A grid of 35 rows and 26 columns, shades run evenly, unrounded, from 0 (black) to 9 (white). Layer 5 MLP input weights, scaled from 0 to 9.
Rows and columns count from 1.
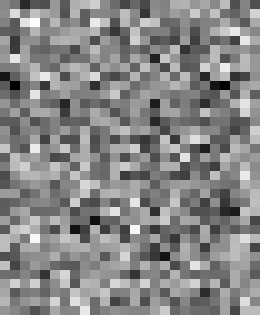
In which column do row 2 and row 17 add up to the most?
4
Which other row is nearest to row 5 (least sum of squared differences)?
34
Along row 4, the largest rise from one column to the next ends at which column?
14
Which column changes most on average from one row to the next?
21
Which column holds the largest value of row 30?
20
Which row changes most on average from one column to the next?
26
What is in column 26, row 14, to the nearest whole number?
5
